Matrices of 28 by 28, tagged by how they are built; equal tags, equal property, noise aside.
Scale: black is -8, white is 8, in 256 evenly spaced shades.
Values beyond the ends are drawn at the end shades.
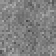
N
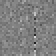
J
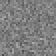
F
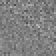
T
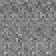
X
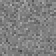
F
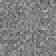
F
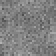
N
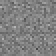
X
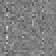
J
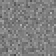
X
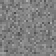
F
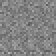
X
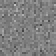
J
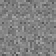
X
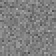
F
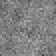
N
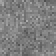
N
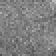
N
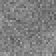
N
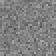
F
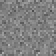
X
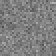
F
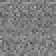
X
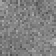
N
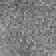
N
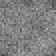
N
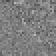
T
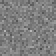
X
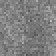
N
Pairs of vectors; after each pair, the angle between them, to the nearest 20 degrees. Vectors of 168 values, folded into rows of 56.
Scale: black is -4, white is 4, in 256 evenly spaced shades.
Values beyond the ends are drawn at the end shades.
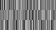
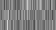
100 degrees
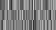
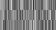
160 degrees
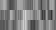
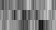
120 degrees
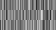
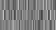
120 degrees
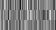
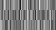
40 degrees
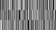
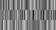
80 degrees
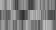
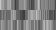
20 degrees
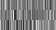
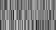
160 degrees
